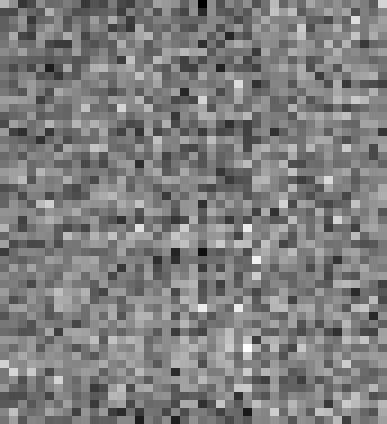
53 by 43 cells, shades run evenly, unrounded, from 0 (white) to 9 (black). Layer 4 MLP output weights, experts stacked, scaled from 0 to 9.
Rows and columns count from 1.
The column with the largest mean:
23
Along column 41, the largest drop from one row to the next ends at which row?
43
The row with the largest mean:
17
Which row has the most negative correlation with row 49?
19
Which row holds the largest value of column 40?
37
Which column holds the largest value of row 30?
27
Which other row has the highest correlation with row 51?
32
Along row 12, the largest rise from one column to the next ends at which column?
21
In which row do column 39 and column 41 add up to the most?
11
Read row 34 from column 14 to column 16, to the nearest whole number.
7 4 6
